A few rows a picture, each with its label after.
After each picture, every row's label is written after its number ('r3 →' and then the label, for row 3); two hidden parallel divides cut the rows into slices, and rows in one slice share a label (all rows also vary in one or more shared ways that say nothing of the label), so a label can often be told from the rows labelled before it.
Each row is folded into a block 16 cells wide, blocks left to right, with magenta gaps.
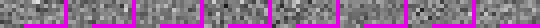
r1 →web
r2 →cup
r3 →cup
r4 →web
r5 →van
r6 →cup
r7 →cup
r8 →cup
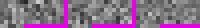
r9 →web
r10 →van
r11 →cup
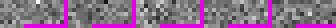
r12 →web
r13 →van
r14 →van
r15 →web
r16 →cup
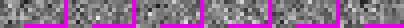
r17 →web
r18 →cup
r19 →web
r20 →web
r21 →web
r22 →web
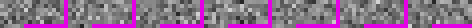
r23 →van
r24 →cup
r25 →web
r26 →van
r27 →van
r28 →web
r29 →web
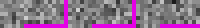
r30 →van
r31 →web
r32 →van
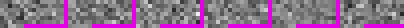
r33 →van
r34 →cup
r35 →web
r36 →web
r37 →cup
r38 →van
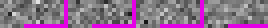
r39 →web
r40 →van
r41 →web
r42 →cup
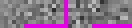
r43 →cup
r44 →van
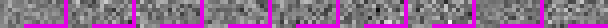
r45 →cup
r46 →web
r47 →van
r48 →cup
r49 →web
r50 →web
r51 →van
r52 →cup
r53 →web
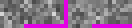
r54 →van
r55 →cup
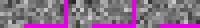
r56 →van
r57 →web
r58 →web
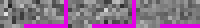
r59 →van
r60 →van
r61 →cup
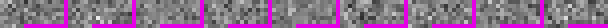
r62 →cup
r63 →cup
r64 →cup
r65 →web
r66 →cup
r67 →van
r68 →web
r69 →van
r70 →web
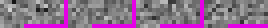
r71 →web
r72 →cup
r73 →van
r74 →cup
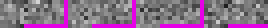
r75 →web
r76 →cup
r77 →cup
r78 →web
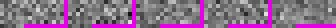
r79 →van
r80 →van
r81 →web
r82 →web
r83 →cup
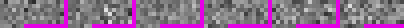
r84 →cup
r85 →van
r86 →cup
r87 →web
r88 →web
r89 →web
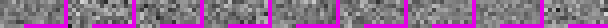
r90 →cup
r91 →van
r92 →van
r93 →van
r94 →cup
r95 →van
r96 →cup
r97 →cup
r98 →cup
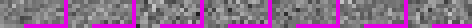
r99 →cup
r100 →cup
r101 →van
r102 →cup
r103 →cup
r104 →cup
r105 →van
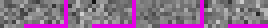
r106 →van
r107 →web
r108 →cup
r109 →web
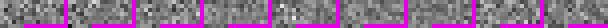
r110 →van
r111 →van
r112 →web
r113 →cup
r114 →web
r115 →cup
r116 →cup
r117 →web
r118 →web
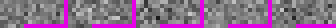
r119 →cup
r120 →web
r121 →van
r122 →cup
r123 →cup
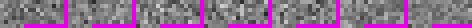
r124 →van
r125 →cup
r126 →van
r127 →van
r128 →web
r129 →cup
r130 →cup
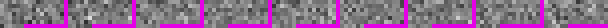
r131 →van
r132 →web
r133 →web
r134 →cup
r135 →web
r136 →cup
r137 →cup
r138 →cup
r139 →van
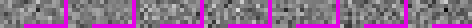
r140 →web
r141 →cup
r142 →cup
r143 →web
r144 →cup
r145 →web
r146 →web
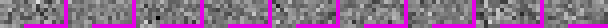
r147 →web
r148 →cup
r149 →van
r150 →cup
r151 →cup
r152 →van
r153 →cup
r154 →web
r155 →cup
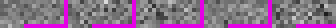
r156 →cup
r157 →web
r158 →cup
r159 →cup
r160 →web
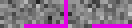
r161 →van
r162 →web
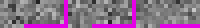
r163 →van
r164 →web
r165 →cup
